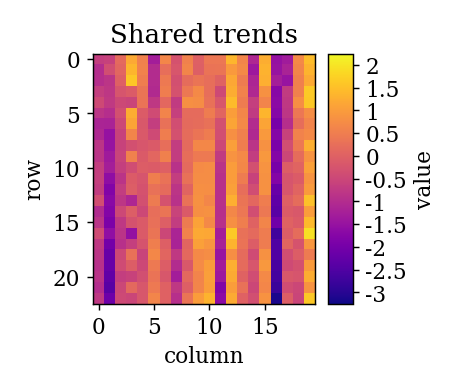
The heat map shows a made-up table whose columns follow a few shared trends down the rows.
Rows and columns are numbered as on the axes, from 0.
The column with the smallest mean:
16
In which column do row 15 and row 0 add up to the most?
19
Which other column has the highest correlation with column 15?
3
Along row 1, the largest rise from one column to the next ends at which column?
15
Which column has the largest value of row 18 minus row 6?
5
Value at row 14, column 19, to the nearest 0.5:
1
